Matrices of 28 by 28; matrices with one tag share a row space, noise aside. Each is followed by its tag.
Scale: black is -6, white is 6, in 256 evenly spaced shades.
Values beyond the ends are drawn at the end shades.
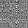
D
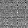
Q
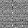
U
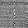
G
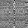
G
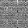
Q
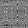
Q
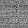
D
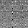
U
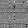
G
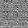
Q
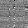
G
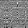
Q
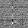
U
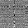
G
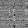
G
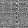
D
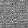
U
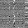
G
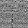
U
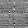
G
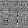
Q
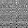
D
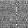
D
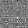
Q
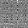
Q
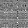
Q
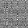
Q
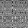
U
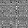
D
